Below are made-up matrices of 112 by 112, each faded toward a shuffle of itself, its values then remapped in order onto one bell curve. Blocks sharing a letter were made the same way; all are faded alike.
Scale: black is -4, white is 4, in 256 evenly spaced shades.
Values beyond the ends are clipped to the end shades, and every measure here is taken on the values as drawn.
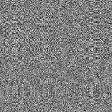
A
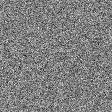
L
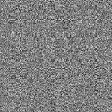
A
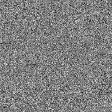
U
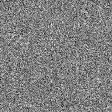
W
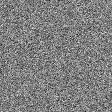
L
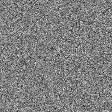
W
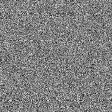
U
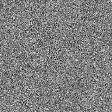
W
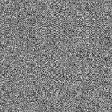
A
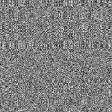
A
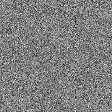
W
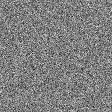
L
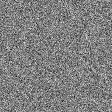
L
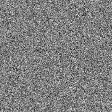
W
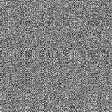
A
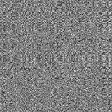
A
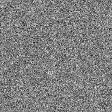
U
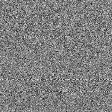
U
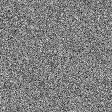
L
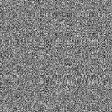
A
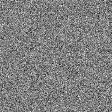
W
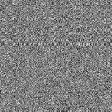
A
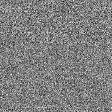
U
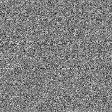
U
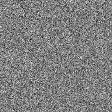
W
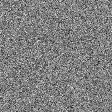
L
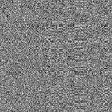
A
